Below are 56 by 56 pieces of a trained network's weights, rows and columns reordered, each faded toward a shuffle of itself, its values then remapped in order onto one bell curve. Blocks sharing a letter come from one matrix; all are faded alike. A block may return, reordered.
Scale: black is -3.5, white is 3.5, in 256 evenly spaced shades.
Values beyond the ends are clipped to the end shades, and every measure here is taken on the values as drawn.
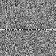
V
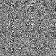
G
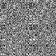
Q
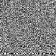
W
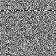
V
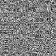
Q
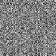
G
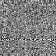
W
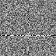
V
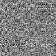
G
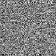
G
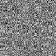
Q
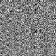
Q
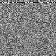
V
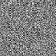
Q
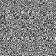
G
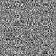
Q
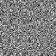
Q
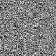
Q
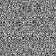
G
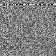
V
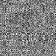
G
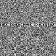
W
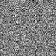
Q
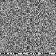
V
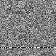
V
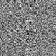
Q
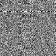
W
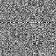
W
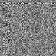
W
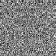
Q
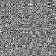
G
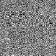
G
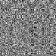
G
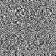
Q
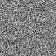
Q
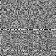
V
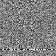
V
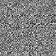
G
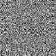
G
